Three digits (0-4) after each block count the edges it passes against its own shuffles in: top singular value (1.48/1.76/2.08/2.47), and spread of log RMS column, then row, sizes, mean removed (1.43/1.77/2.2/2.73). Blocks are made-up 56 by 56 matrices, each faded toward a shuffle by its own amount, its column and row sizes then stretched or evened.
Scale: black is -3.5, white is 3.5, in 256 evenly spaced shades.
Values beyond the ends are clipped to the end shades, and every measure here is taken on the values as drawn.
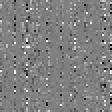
1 4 0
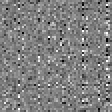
3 4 0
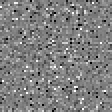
0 0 0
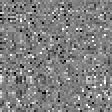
2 0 0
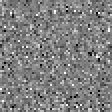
1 1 1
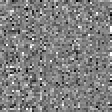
0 3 0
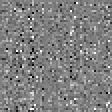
0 3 2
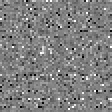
0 1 3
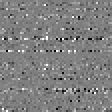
1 0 4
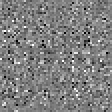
1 2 2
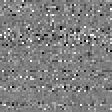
1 0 4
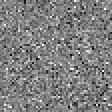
0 0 0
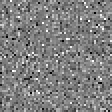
0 0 0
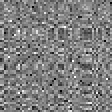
4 1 1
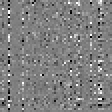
2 4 2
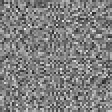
3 0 0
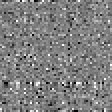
2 0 3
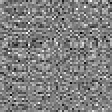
3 0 0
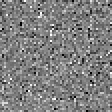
1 2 0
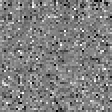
1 1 2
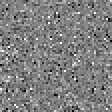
0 2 0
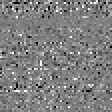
1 0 4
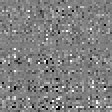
1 2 4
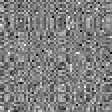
4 0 0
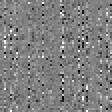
1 4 0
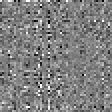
2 4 2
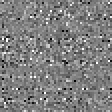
0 1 3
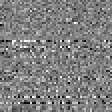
3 0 4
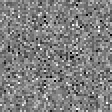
0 1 0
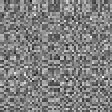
4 0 1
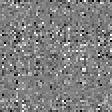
0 3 3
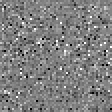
0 0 2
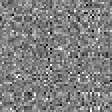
3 2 1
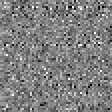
2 0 2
